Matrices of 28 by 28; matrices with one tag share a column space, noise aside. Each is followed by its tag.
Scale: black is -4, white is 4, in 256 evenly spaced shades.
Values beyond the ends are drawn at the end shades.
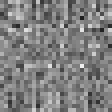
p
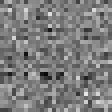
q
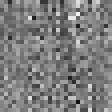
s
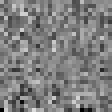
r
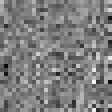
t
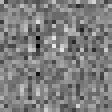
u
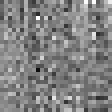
s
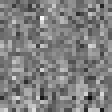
r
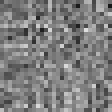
p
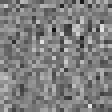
u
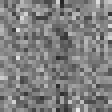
s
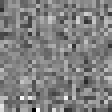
r
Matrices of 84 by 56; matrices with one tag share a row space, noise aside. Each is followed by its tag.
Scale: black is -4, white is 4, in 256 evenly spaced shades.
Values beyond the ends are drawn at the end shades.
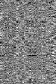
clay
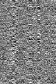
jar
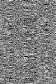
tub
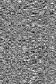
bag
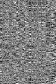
clay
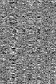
jar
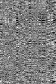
clay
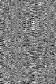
bag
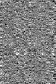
clay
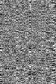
clay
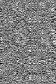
clay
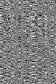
bag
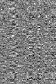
jar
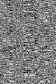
tub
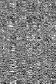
jar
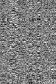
jar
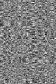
bag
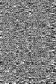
clay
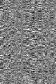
bag
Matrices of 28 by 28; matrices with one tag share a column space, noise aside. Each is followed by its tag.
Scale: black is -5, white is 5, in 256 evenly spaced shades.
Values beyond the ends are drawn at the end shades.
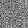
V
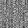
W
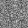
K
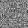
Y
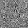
Y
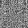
W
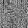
W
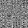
V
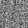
W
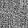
V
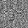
K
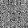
W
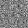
K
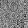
V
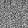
V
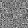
Y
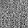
V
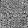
V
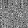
V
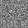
K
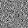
Y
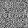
Y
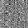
W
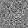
Y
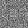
K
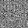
K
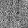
W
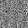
W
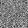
V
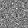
Y
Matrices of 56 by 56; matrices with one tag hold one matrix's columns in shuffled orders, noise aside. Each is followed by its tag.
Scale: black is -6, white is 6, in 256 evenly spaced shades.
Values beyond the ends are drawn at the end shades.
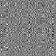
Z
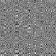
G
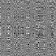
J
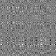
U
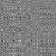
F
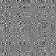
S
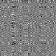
S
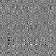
U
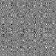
Z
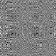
J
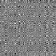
S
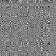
S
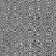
F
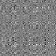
U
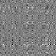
U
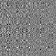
Z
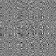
J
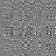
J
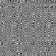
S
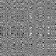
J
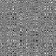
F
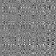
U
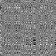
U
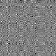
S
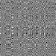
J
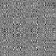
Z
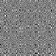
G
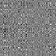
Z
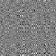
G
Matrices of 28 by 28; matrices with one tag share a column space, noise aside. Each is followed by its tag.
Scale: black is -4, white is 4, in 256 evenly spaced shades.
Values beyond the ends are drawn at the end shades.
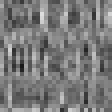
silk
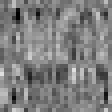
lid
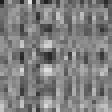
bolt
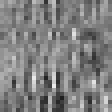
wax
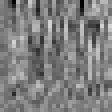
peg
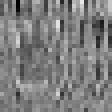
peg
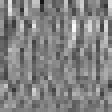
peg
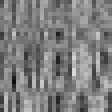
wax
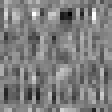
lid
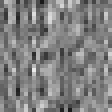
bolt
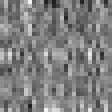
bolt
